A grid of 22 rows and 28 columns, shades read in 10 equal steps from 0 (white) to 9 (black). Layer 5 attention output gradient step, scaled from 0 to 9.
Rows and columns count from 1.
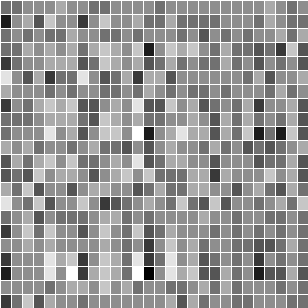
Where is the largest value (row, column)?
20, 14
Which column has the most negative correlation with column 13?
24
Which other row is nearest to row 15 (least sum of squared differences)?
7
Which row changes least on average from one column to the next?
1
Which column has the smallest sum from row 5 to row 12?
13
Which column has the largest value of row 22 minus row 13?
4
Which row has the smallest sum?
10
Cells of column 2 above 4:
7
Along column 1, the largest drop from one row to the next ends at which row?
6
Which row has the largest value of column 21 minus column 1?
15
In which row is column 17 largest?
22
